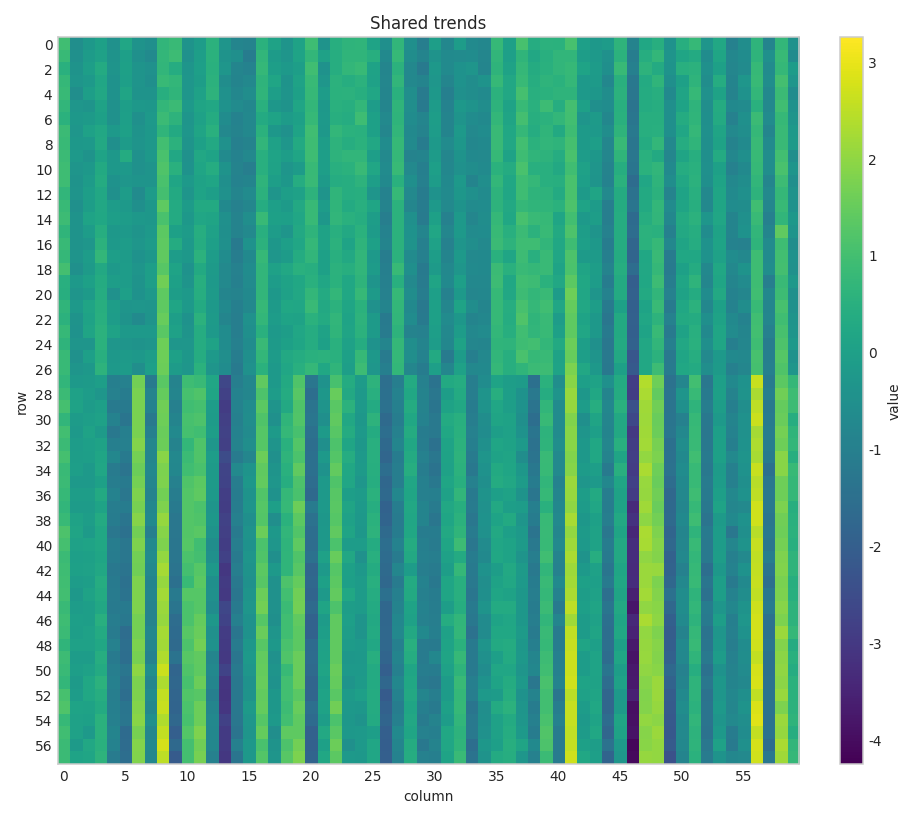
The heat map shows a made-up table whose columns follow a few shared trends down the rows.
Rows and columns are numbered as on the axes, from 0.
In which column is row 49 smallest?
46
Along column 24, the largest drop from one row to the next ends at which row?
27
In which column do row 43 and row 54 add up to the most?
56
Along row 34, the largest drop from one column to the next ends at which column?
57
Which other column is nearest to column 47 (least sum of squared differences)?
48
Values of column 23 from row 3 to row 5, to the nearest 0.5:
0.5 0.5 0.5
